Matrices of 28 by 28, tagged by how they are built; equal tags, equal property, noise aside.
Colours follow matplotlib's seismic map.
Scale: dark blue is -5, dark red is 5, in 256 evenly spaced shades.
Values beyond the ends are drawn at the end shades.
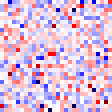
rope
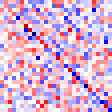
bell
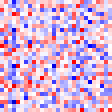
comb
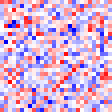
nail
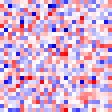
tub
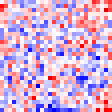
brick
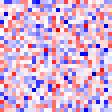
comb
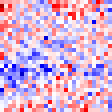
brick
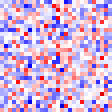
comb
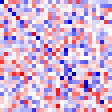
bell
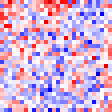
brick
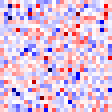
rope
